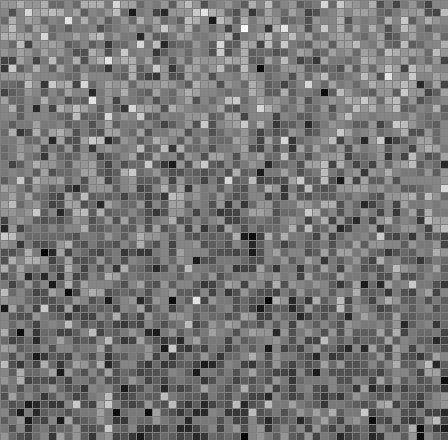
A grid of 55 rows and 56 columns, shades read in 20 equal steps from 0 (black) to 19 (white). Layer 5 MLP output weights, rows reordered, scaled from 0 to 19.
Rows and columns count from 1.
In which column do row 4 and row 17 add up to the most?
31
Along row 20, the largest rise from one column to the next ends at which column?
52
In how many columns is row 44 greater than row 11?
15
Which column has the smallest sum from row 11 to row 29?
35
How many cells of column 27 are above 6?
42
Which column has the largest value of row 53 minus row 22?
55
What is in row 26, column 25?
10
